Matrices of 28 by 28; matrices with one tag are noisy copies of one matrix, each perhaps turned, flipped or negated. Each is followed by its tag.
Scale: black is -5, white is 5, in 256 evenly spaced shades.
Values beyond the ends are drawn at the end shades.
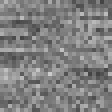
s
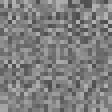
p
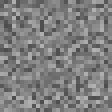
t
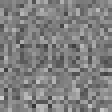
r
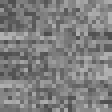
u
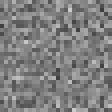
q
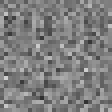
q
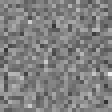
t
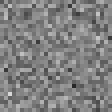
t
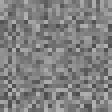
p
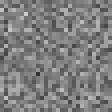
t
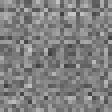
r
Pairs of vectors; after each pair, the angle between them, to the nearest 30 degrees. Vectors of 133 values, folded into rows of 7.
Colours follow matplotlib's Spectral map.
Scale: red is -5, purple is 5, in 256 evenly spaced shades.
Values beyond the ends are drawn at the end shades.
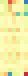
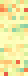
90 degrees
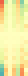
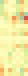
120 degrees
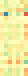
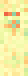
120 degrees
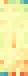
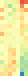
120 degrees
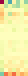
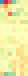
120 degrees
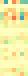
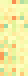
60 degrees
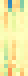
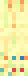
120 degrees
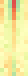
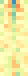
150 degrees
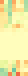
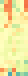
150 degrees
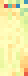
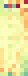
150 degrees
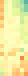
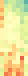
30 degrees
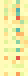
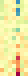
60 degrees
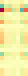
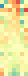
60 degrees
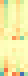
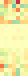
90 degrees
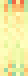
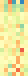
150 degrees
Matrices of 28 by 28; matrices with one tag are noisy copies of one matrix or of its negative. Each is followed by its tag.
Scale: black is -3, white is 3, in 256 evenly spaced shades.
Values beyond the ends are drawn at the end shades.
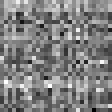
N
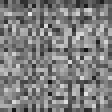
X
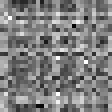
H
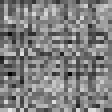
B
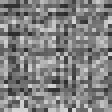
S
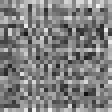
X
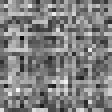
S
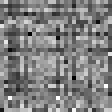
S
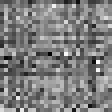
B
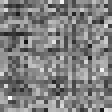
S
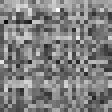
N
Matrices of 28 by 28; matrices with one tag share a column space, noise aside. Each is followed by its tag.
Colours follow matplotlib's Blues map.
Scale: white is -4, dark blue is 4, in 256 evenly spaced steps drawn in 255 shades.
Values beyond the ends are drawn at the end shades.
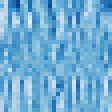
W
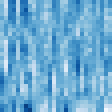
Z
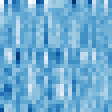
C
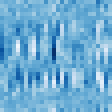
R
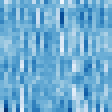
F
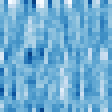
C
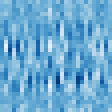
R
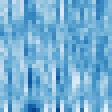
Z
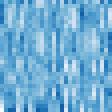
F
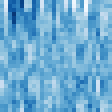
W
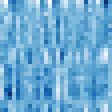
C
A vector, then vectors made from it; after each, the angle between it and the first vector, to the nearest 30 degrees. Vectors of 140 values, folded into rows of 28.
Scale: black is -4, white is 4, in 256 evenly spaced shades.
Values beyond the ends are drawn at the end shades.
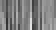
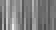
120 degrees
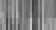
30 degrees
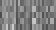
120 degrees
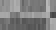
90 degrees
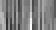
30 degrees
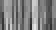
150 degrees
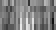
90 degrees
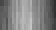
90 degrees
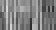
150 degrees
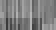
30 degrees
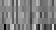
120 degrees
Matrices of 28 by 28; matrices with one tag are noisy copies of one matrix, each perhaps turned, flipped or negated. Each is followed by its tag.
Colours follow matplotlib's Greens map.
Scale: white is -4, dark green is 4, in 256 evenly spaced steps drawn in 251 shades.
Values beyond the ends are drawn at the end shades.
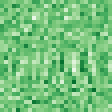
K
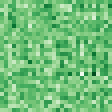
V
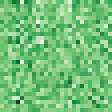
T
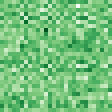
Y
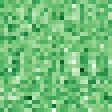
K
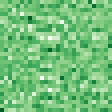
K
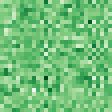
Y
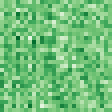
V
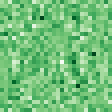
K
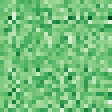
T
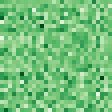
T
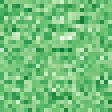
K
